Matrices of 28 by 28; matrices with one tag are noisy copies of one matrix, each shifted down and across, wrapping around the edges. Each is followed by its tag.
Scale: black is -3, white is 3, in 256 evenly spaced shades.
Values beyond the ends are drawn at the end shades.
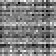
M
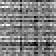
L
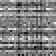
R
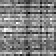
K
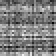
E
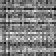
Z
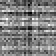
M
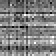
Z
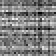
M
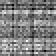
E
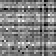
M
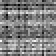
E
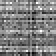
M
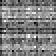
E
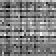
K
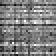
K
